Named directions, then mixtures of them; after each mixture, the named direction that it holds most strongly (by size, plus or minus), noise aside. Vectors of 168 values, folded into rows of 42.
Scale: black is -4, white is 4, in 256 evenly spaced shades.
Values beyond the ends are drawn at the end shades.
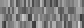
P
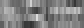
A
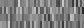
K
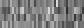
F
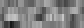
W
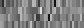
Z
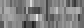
A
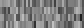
P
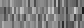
F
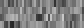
W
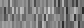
F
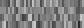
P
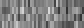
F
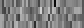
Z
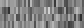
F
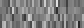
P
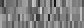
Z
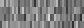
F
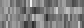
A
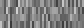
K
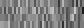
K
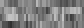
W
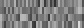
P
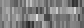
A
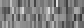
F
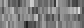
A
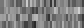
A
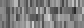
K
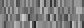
P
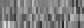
K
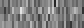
F
